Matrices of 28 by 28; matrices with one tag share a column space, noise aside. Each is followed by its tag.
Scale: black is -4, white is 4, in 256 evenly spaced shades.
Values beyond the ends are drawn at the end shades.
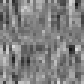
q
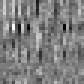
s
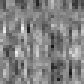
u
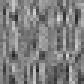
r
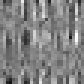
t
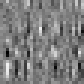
u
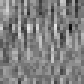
s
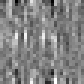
t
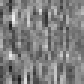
r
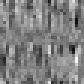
q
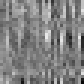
t
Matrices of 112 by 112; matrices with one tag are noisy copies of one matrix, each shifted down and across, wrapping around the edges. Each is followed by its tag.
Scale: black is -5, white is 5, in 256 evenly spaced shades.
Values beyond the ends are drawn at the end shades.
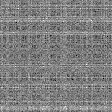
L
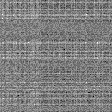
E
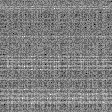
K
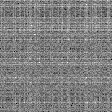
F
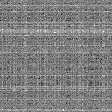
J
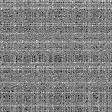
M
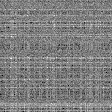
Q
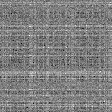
Q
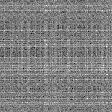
F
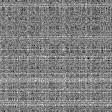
L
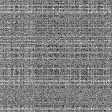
E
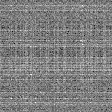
F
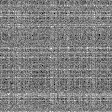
Q
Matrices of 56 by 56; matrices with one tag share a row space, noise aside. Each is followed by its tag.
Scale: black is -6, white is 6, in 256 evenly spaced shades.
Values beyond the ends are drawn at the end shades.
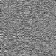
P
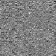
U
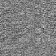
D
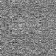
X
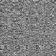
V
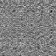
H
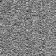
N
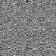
N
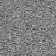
N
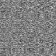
H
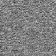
V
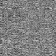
V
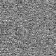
U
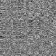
H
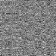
D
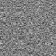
H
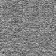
V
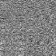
H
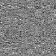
D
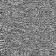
V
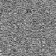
N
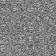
H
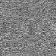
D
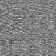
X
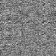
D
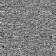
V
